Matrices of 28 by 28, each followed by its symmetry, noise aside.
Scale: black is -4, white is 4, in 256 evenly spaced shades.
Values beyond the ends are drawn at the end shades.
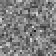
symmetric.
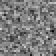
no symmetry.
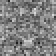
mirrored left to right.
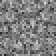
mirrored left to right.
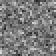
same after a half turn.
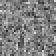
no symmetry.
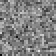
no symmetry.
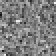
no symmetry.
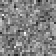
same after a half turn.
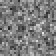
mirrored top to bottom.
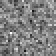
antisymmetric.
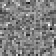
mirrored left to right.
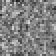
mirrored top to bottom.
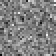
antisymmetric.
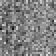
mirrored top to bottom.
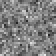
same after a half turn.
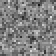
same after a half turn.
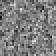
no symmetry.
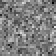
symmetric across the other diagonal.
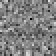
mirrored left to right.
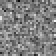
antisymmetric.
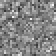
symmetric.
